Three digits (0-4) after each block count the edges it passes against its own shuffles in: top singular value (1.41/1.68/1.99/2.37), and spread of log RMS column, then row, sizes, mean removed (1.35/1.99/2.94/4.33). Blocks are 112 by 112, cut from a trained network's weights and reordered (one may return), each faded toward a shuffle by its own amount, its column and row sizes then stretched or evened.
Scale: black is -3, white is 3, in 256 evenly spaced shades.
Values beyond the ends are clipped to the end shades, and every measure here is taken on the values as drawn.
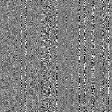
4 4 0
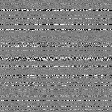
4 0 4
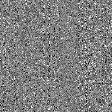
0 3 0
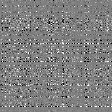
2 3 4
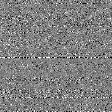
2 1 3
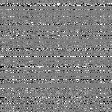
2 1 4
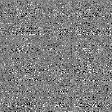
0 2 3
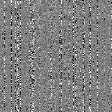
2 4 0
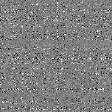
0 2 3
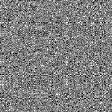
4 2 1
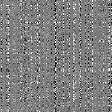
3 4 2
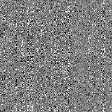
2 3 2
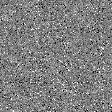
1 1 1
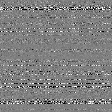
3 0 4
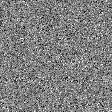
0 0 1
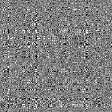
4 2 3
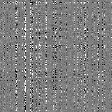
3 4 2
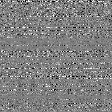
0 0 4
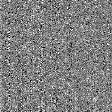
1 2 0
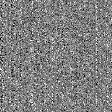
2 2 0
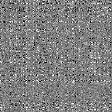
2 2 3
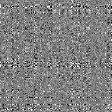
3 3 3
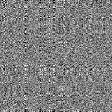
4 2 2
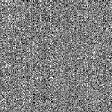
3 2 1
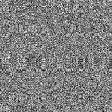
4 0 1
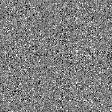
0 2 1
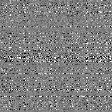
1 2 4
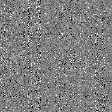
0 3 1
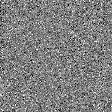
0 1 0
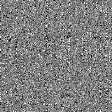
0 2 1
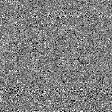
2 1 2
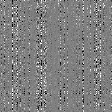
3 4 1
